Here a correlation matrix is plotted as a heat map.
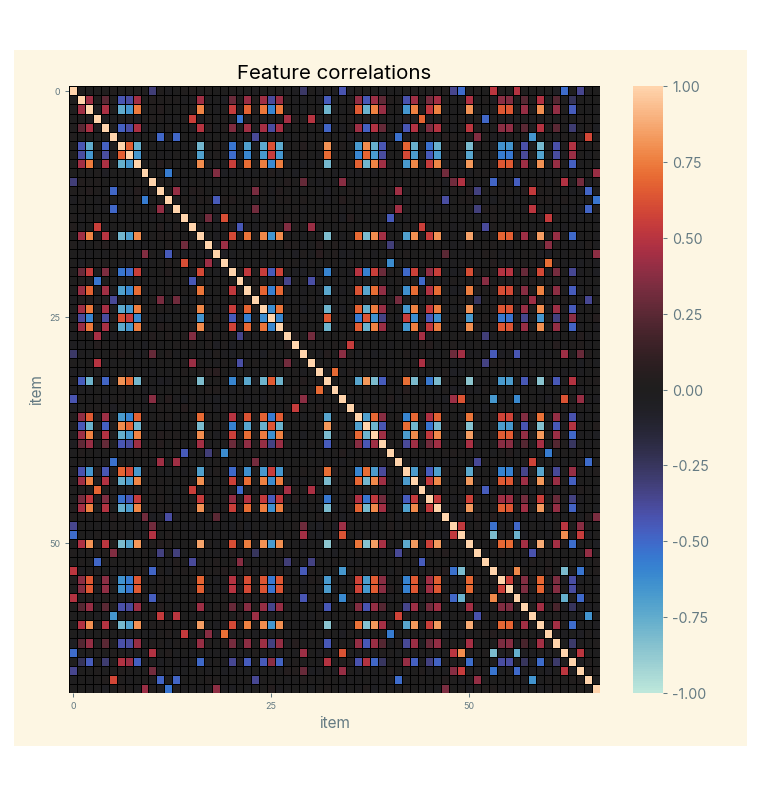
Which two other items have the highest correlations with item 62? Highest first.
49, 34
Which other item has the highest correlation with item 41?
58
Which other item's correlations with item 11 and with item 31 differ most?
33
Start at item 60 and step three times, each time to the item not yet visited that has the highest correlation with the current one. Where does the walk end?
17
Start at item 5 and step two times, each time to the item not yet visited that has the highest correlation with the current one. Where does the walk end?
51
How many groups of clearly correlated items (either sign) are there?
8
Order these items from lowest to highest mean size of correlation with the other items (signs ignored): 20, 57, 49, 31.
31, 49, 57, 20
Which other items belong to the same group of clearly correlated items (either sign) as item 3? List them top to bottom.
15, 21, 27, 30, 44, 52
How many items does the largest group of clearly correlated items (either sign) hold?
28
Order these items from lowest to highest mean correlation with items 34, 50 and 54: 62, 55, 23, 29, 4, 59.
23, 29, 62, 4, 55, 59
